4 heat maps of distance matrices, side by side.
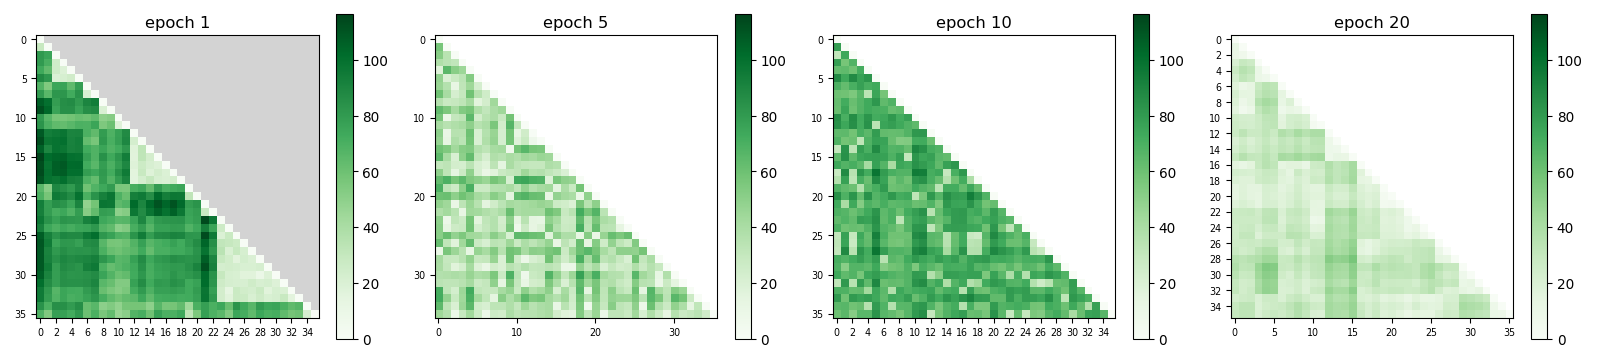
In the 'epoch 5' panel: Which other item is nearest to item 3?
22
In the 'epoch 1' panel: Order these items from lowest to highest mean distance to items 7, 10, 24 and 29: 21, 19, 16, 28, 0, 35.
28, 35, 19, 16, 21, 0
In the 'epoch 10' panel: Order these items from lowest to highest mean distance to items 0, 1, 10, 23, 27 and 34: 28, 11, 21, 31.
31, 21, 28, 11
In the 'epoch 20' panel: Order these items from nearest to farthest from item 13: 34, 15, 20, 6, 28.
15, 20, 6, 34, 28
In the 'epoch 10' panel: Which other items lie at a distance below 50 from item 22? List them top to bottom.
12, 24, 30, 35
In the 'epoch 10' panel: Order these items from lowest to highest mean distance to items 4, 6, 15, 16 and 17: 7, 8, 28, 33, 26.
7, 26, 28, 8, 33
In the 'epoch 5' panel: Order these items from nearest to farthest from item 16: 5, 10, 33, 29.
29, 5, 10, 33
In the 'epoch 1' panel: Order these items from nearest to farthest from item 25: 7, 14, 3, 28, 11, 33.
28, 33, 11, 14, 3, 7
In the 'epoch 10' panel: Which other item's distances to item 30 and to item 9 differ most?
15
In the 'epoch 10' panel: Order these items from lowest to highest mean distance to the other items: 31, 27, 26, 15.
26, 31, 27, 15
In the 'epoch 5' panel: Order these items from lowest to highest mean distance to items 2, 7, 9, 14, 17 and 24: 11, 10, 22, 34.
34, 10, 22, 11
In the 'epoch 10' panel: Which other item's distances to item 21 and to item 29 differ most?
33
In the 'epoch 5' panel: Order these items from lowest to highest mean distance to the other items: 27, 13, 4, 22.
13, 22, 27, 4
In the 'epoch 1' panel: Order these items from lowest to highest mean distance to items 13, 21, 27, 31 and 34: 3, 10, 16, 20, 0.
10, 16, 20, 3, 0
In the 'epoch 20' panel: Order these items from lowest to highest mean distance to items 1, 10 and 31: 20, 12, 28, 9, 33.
9, 20, 33, 28, 12
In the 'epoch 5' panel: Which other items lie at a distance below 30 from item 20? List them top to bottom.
9, 14, 18, 25
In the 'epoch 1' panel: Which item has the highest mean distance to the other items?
0
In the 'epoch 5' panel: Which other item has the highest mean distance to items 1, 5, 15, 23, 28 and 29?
18
